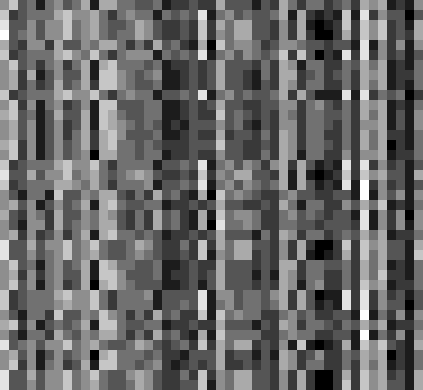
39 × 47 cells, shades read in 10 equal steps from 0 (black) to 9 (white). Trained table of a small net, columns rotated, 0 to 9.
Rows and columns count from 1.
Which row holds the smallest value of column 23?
29
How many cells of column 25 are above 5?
25
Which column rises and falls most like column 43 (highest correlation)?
42
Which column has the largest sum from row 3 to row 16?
41
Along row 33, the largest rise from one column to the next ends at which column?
12
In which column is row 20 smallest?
24
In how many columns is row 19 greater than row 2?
7
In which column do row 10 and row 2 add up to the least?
46
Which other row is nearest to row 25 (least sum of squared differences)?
38
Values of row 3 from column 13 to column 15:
3 3 4
